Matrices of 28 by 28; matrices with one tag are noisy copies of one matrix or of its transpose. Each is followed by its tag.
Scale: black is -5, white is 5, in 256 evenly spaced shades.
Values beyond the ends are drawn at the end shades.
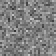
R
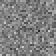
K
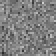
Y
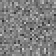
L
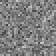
K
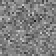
R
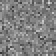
Y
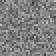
K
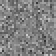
Y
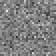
K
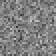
R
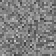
L
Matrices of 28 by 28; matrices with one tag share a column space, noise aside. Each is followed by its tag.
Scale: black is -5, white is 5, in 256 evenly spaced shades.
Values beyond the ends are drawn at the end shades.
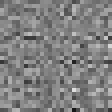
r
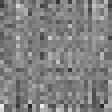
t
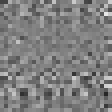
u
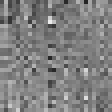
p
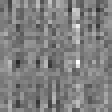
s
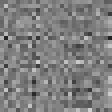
r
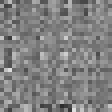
t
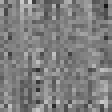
t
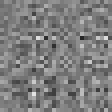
r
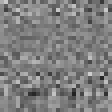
u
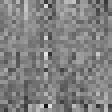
t
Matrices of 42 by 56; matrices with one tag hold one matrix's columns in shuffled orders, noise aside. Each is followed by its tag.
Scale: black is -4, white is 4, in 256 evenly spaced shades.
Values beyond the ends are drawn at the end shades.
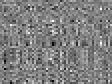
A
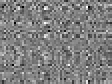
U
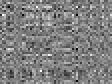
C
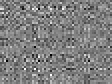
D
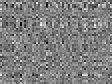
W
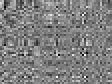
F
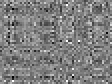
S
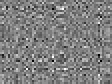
D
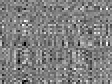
A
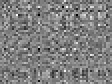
C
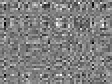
W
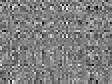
U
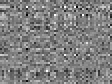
C
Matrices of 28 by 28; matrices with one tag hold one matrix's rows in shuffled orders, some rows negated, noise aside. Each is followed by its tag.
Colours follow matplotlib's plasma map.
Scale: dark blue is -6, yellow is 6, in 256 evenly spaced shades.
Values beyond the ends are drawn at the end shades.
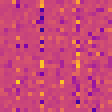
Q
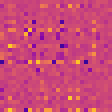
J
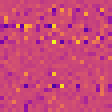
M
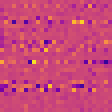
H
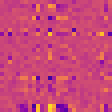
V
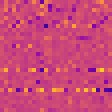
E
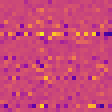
E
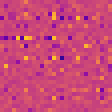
M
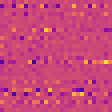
H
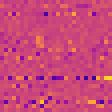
E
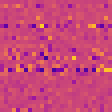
E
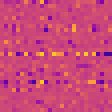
E
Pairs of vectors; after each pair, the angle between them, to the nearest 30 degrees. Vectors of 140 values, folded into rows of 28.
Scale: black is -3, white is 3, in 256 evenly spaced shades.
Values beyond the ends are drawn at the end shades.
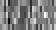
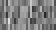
150 degrees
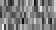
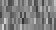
30 degrees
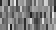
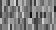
30 degrees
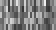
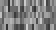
30 degrees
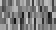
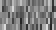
60 degrees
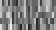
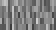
120 degrees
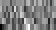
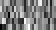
30 degrees
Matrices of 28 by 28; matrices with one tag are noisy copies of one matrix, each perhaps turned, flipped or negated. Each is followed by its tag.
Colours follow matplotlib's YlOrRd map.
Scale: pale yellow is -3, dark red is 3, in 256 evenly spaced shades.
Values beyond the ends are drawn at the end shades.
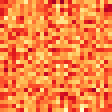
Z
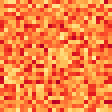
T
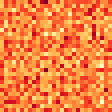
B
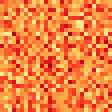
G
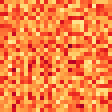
G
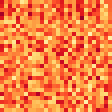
G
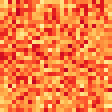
Z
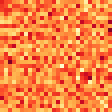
G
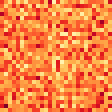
B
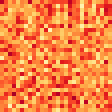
Z
